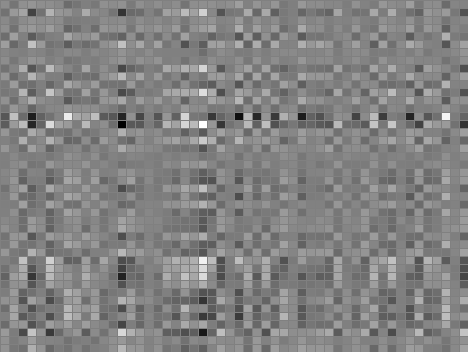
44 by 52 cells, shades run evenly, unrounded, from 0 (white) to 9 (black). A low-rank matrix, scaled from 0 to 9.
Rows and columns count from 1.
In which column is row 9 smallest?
23
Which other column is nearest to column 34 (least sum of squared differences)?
46
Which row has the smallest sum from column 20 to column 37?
33
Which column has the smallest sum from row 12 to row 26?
21
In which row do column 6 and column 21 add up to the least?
16
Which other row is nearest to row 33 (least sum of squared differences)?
12
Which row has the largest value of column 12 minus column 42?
15
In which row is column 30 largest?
42
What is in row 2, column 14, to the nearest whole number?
7
